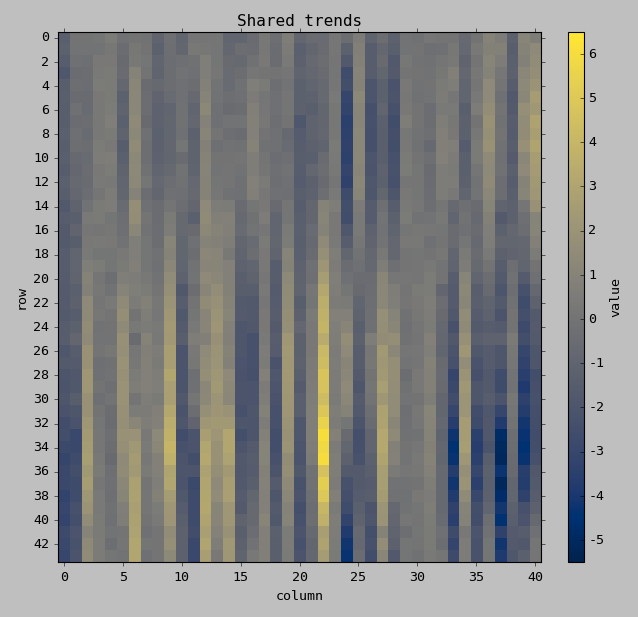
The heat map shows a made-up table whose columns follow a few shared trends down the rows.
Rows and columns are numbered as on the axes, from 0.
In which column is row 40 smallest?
37
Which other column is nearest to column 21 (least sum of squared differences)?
8
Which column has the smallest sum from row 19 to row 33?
39
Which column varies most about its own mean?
22
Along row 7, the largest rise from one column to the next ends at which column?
25
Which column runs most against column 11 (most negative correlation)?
6
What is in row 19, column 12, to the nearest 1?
1
